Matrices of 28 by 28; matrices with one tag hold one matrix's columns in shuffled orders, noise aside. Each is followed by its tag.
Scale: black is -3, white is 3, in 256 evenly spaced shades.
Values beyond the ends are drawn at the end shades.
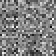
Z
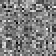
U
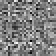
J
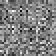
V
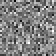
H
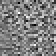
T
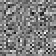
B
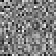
H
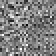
T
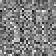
V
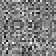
J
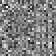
U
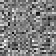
B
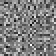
T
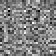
V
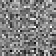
Z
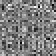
U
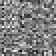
Z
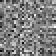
Z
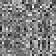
U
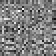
V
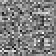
B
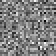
J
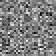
B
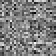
J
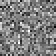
H
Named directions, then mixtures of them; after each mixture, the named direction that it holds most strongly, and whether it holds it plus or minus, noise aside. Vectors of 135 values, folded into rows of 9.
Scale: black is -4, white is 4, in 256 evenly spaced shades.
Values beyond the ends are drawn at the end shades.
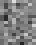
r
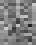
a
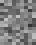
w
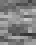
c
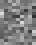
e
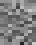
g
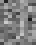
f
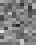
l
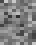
f, minus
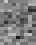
f, minus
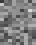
w, minus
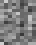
f, minus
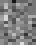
r, minus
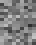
w, plus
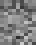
g, minus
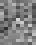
a, minus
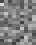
w, minus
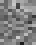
g, plus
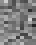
f, minus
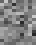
e, minus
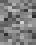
w, minus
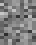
w, minus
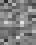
f, plus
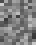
w, minus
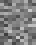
w, minus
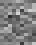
g, plus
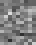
g, plus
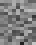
g, plus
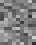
w, plus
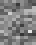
c, plus
